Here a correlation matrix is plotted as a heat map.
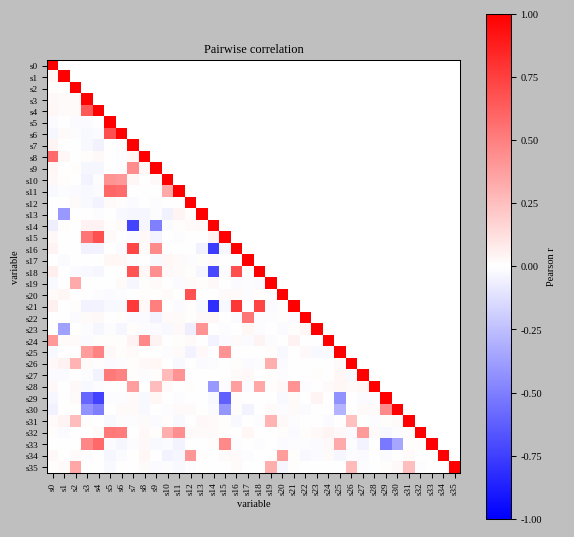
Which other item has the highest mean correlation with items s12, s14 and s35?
s20
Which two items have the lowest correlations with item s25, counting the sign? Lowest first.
s29, s30
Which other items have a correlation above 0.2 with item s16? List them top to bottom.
s7, s9, s18, s21, s28
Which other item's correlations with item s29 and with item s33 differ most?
s4
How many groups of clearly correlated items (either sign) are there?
8
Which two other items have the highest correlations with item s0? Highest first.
s8, s24
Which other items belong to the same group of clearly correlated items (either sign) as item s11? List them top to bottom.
s5, s6, s10, s27, s32
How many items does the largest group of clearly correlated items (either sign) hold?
7
